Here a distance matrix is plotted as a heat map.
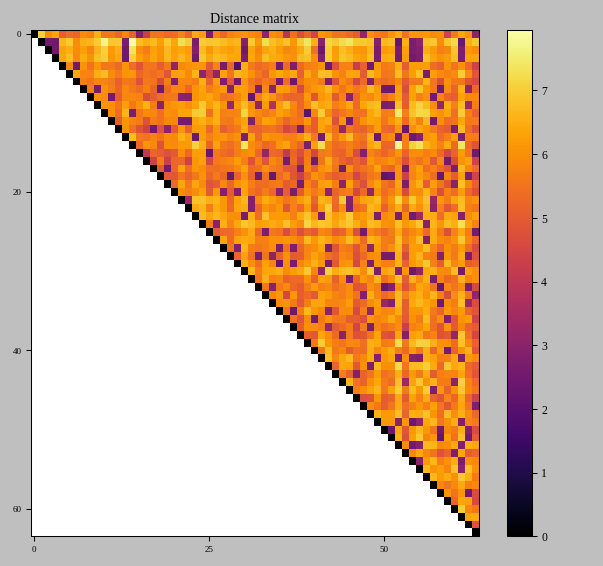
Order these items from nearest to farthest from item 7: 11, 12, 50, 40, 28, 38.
50, 28, 38, 12, 11, 40
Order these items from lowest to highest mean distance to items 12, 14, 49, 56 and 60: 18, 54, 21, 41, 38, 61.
38, 18, 54, 41, 61, 21
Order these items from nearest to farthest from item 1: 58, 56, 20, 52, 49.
52, 49, 58, 20, 56
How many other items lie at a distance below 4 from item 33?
5
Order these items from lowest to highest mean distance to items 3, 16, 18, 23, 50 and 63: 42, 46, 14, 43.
46, 43, 14, 42
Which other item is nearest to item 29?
4
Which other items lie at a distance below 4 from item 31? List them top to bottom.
8, 11, 21, 22, 45, 57
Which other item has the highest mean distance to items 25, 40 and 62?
1
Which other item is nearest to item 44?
17
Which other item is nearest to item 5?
56
